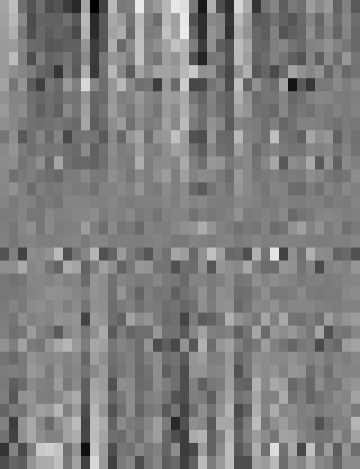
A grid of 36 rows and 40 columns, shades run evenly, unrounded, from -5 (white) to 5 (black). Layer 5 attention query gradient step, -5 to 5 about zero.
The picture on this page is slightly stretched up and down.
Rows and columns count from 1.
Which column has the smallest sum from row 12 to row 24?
31
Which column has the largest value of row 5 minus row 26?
23
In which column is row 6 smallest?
22
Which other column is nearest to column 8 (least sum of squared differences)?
40
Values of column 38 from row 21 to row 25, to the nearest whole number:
0 0 0 0 0
